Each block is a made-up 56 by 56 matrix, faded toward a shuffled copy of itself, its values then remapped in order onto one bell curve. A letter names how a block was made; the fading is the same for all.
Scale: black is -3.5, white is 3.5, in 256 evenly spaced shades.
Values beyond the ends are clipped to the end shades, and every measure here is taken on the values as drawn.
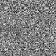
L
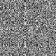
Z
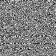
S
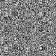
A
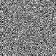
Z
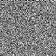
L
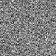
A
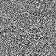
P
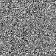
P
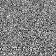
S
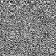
A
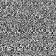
L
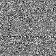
S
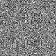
Z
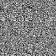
P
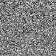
S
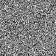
P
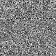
S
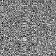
Z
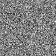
S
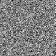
A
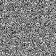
S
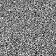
P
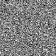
P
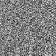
Z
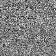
S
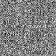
A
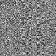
Z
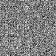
L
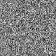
P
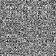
Z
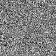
S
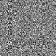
Z
